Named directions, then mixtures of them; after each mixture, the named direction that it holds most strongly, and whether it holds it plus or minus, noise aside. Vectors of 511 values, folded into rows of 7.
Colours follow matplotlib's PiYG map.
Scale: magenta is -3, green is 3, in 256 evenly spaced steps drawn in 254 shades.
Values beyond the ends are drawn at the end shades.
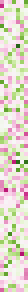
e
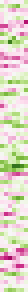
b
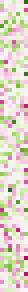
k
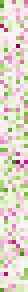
e, minus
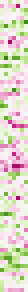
b, minus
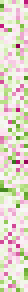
e, minus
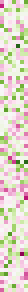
e, plus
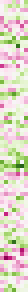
b, plus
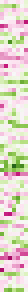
b, plus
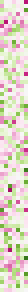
k, minus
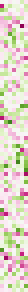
k, minus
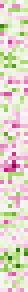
b, minus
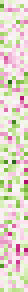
e, minus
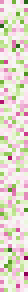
k, plus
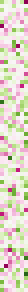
k, minus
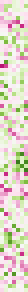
e, plus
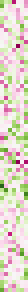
e, minus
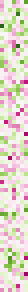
k, plus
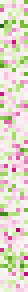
k, plus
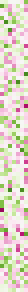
k, plus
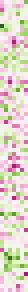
b, minus
